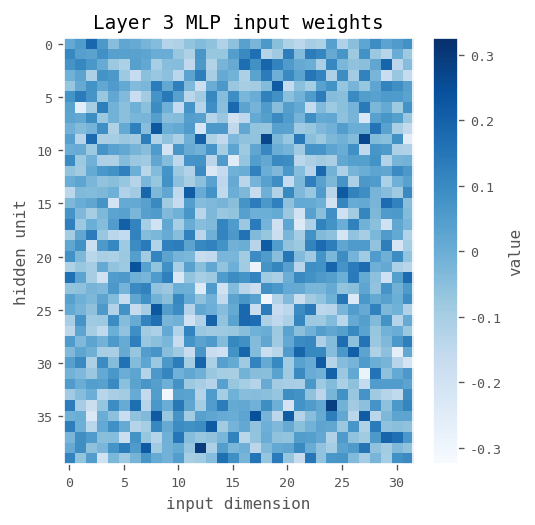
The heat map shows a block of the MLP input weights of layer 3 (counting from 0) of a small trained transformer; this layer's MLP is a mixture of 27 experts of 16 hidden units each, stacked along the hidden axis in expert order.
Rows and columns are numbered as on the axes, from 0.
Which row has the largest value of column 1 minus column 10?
22
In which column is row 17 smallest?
21
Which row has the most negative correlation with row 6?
7
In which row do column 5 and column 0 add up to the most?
17
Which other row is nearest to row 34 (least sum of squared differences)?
31
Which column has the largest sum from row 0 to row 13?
18
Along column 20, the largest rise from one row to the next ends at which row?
35
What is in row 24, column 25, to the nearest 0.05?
0.15
